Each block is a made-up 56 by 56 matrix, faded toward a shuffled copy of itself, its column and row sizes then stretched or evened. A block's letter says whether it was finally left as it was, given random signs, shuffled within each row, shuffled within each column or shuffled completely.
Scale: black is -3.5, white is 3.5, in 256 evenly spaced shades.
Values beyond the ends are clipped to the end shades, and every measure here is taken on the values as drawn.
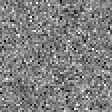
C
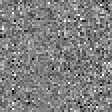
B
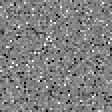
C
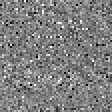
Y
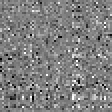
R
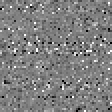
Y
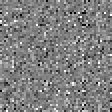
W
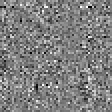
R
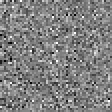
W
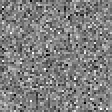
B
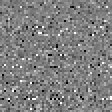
Y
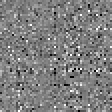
W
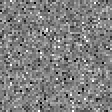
C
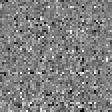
W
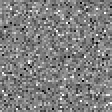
C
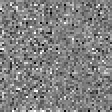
W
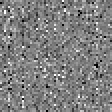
B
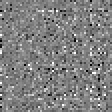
W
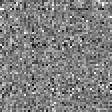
W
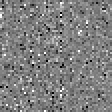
B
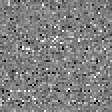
Y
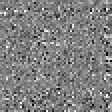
W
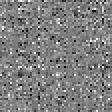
R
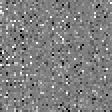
B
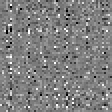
R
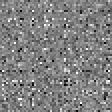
W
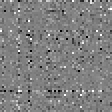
R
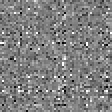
W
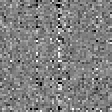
R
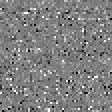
Y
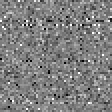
Y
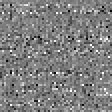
Y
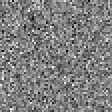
B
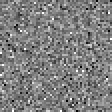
C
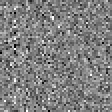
B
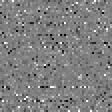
Y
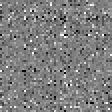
W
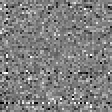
W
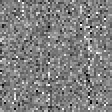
B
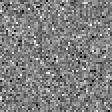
C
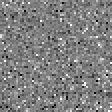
C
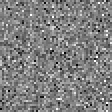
C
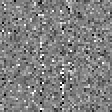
B
